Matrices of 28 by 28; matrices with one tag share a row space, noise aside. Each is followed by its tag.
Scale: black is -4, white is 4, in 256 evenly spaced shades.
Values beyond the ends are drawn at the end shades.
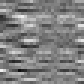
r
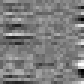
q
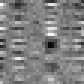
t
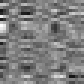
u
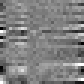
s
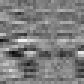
r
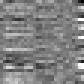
q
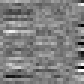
q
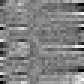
s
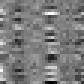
t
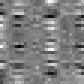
t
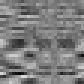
r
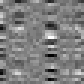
t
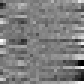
s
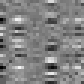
t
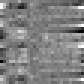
s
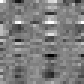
t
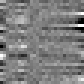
s
